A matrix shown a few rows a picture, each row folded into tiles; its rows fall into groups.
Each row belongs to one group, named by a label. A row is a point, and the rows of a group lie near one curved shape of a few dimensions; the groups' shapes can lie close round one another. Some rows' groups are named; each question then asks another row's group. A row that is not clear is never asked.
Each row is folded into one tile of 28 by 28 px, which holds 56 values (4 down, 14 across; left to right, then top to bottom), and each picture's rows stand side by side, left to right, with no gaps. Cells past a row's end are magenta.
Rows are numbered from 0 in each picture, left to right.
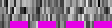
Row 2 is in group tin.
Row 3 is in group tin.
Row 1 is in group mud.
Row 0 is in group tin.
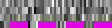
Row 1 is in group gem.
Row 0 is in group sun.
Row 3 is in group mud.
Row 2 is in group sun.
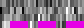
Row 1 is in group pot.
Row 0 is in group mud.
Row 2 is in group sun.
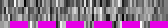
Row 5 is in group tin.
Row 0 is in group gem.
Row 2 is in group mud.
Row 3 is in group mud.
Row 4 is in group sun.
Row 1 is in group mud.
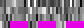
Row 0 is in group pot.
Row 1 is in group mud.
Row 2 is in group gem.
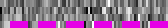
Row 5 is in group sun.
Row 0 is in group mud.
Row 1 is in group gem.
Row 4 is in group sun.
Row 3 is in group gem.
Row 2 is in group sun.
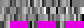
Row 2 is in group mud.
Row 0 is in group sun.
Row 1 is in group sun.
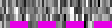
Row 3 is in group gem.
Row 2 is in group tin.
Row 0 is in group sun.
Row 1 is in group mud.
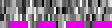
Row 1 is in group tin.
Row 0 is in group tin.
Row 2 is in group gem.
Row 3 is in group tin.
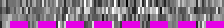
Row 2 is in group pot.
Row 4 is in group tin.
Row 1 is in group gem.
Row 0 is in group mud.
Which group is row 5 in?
mud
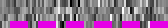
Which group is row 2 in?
tin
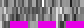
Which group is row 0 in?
tin
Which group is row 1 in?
gem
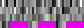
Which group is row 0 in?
tin
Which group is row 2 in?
gem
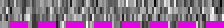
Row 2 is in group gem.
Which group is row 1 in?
mud
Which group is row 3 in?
sun
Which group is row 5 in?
tin
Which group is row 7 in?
sun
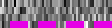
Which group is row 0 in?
tin
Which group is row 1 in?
tin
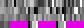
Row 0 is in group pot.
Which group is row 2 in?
gem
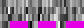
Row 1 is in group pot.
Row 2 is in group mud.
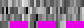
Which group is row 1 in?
mud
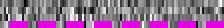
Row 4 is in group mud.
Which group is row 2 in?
tin
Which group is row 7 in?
gem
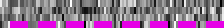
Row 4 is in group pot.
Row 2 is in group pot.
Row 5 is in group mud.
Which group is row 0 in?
mud
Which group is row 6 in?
gem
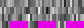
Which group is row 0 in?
tin
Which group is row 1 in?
mud
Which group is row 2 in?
mud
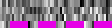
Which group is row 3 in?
tin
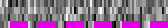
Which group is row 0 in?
mud
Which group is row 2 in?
sun
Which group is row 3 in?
sun
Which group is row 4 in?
sun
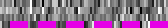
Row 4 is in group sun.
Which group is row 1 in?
tin
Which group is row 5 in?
gem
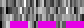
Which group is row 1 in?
mud
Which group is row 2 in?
mud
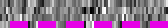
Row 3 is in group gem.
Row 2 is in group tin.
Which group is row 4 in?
pot
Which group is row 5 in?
tin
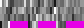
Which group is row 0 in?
pot
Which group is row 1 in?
gem
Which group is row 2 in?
tin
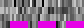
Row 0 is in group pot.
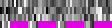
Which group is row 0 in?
gem
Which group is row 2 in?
pot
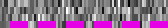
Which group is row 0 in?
tin
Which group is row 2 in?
mud
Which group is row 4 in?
mud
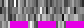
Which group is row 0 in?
gem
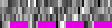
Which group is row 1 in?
pot
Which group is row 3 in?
pot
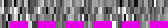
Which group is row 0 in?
tin
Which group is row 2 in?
tin
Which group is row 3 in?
tin
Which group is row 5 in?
gem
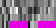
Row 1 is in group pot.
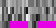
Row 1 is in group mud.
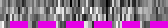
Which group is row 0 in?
pot
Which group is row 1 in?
mud
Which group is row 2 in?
tin
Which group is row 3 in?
tin
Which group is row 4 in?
mud
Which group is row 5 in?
tin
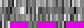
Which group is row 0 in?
pot
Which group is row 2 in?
mud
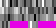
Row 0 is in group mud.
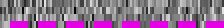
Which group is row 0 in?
gem
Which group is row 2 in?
sun
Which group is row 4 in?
sun
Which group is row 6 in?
mud
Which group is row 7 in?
gem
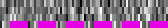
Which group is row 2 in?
sun
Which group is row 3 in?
sun
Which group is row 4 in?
mud
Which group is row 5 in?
tin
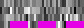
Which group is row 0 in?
mud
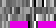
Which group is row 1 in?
gem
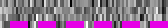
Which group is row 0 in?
tin
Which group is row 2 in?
pot
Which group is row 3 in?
mud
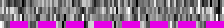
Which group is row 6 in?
pot
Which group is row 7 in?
tin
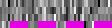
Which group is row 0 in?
mud
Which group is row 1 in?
tin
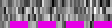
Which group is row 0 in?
gem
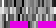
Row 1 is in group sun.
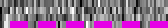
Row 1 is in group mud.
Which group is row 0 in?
mud
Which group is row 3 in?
pot
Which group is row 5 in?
mud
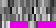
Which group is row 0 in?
mud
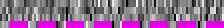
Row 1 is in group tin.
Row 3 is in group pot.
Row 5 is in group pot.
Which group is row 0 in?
sun
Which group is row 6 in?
sun
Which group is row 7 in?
sun
